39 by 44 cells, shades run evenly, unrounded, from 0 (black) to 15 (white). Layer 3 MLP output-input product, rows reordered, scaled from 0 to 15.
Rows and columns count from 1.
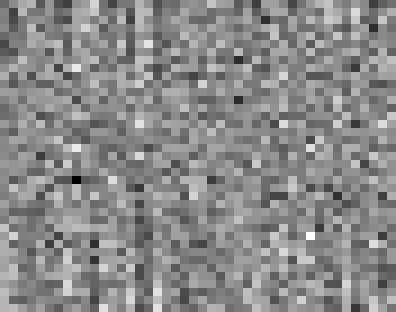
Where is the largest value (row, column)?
30, 35
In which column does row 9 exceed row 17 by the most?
9
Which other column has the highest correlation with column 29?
18
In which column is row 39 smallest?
40
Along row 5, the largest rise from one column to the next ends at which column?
31
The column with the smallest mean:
21
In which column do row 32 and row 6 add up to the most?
32
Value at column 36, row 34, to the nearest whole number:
7
